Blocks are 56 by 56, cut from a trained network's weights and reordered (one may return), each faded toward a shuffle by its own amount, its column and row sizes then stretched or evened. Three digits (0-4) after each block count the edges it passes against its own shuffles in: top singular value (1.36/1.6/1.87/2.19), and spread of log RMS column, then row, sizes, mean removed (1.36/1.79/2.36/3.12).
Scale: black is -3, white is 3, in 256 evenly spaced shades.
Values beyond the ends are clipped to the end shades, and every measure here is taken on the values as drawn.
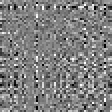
4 4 2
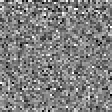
1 0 2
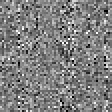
0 3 0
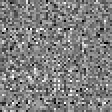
1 2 2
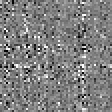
1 4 3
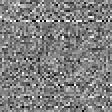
4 0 3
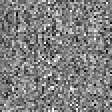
1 2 0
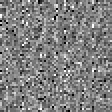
0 3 0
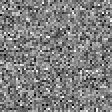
0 0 1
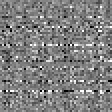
3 1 4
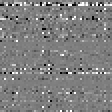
3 1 4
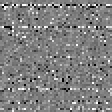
3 0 3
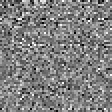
3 1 2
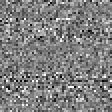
1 0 3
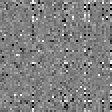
3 2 2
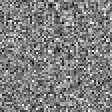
3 0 1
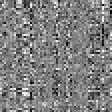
4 4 1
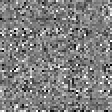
1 2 3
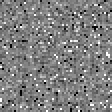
0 0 1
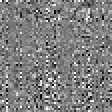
1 4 3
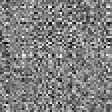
4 3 2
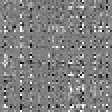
2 4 3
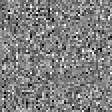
0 2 1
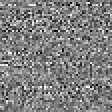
2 0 3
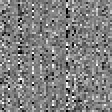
1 4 0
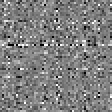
2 3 3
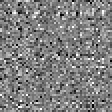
3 2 1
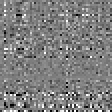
4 3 4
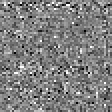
0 1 3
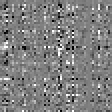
3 4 3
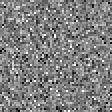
1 0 0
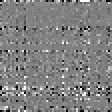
1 3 4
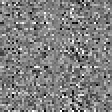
0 3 3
